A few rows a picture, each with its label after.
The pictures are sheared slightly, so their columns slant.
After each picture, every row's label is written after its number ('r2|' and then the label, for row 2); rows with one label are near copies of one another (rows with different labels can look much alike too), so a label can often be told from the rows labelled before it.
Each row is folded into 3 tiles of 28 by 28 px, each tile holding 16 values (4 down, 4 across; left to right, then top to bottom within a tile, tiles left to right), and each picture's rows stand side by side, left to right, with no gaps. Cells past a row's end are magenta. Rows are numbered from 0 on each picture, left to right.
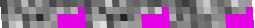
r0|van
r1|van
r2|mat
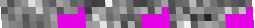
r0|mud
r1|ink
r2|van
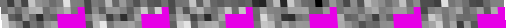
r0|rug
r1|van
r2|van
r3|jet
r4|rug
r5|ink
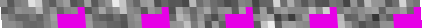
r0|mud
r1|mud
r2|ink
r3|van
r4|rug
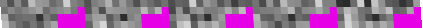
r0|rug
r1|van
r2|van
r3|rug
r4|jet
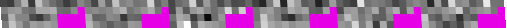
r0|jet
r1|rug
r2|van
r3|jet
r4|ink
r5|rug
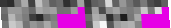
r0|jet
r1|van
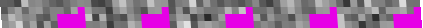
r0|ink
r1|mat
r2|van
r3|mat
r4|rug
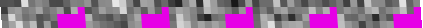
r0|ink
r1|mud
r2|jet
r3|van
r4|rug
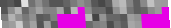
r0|ink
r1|mat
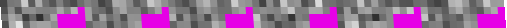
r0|van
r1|mat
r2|mat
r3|rug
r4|van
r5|mat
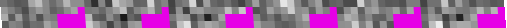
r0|mat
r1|rug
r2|van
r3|mud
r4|ink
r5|van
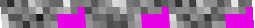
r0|rug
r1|mud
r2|rug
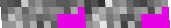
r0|ink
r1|ink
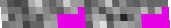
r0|mat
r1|van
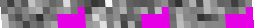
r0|rug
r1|ink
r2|jet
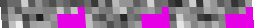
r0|van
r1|rug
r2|jet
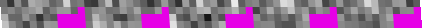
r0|rug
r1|jet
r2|rug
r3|mud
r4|mud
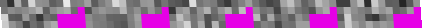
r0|rug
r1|mud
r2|ink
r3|mat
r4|jet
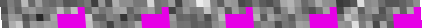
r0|van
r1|rug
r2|mud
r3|mat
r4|ink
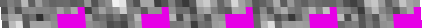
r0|van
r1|mud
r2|mat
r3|van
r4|mat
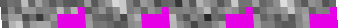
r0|van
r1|mud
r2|rug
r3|mud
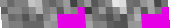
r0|mud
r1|mud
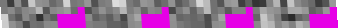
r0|rug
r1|mud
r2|mud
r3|jet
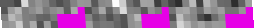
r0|ink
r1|mud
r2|jet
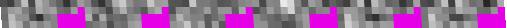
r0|jet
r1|mat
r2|ink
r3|mud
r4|jet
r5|jet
